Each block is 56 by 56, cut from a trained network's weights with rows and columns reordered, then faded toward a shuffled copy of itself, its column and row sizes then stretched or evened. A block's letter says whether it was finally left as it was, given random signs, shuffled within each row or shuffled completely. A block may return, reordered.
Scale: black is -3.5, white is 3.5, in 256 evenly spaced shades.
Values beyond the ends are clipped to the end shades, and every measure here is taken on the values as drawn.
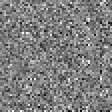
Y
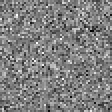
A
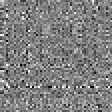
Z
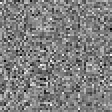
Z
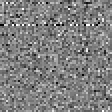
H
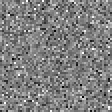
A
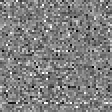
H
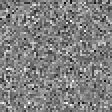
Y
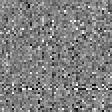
Z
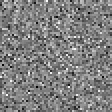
A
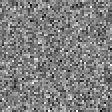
A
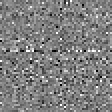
Z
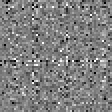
Z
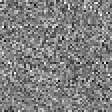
H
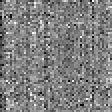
Z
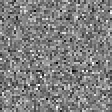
H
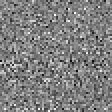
H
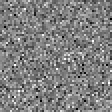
A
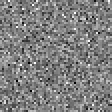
A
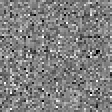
Y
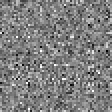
Z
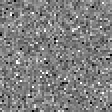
A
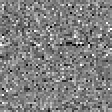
H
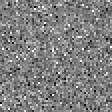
A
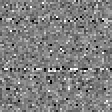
H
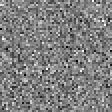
A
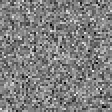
A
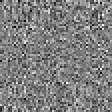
Z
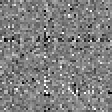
Z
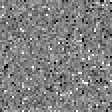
A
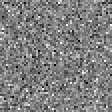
A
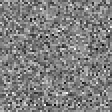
H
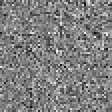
Y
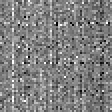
Z
